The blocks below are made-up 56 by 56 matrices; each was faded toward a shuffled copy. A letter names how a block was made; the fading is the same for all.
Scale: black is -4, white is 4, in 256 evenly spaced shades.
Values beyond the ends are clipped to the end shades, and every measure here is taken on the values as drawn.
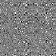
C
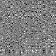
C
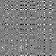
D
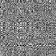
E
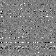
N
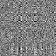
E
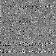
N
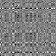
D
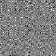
C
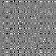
D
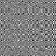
D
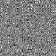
C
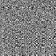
E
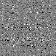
N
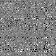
N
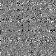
N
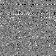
N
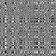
D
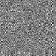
E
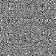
C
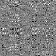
C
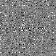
N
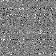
N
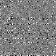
N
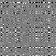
D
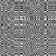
D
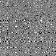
N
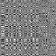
D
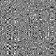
C
